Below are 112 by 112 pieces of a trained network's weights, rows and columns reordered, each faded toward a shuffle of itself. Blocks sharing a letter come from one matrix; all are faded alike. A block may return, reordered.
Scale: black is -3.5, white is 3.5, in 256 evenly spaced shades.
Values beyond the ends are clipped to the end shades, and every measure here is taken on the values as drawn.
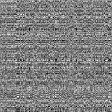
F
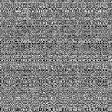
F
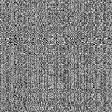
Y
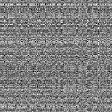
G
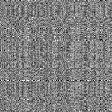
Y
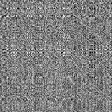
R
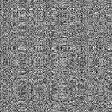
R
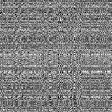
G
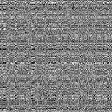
F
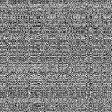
G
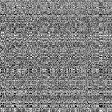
F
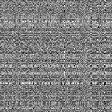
G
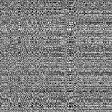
F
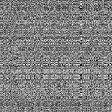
G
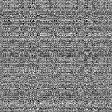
G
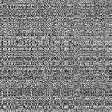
G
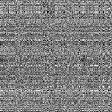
G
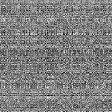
F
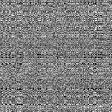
F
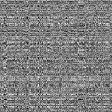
G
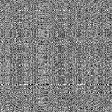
Y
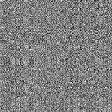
R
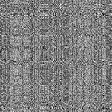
Y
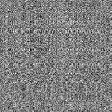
R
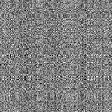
R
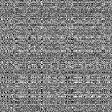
G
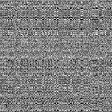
F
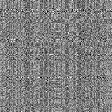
Y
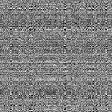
F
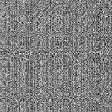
Y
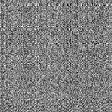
R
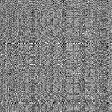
Y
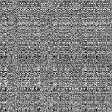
G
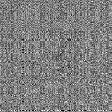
Y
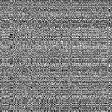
G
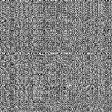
R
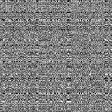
F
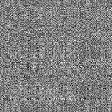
R
